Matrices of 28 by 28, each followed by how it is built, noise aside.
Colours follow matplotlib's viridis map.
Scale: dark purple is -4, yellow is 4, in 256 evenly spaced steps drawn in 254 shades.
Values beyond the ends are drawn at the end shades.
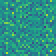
repeating rows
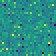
sparse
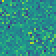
block diagonal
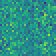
repeating rows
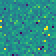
sparse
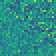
upper triangular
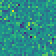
block diagonal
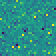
sparse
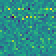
uneven rows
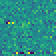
uneven rows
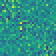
block diagonal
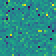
sparse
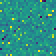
sparse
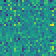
low rank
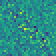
banded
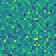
repeating rows
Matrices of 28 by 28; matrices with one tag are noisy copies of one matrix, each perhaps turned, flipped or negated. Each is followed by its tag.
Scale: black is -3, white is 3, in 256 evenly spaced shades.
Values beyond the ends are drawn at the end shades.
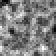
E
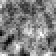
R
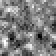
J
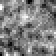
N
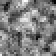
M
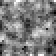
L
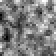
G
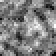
M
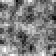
L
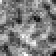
M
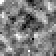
M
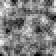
L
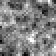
N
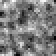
L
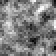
R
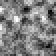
J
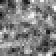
N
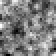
N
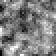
R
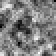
M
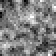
N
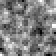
N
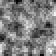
L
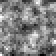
L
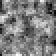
L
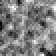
E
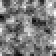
L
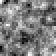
N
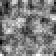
L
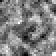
M
